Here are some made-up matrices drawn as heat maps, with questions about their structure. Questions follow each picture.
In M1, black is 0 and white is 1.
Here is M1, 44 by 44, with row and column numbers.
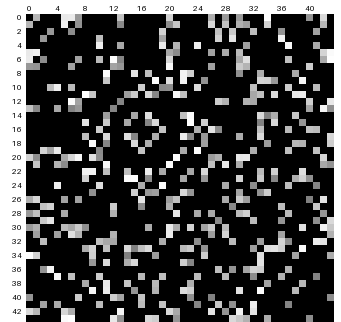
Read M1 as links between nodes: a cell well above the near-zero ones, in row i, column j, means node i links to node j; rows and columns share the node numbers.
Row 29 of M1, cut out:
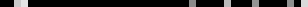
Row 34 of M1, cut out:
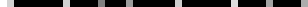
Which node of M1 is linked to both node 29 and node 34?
node 43
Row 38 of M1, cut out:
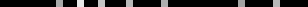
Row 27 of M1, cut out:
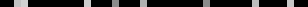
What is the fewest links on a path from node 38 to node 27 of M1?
4
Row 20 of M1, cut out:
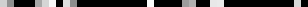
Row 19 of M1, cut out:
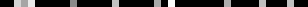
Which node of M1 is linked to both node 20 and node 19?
node 10
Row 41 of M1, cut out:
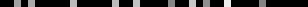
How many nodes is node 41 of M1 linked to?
10
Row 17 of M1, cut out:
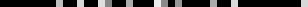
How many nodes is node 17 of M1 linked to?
11
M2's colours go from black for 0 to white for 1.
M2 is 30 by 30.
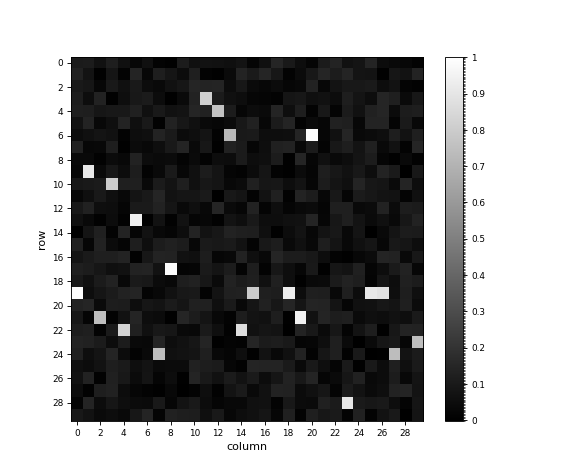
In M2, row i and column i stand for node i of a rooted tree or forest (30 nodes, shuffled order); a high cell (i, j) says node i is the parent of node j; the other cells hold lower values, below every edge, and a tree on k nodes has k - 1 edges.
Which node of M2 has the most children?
19
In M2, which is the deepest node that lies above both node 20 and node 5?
6
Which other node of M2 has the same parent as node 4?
14
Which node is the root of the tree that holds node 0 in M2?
21
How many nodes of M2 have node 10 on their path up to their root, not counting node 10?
2
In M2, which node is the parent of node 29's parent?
28
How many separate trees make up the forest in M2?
9
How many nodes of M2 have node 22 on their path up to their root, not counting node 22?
3
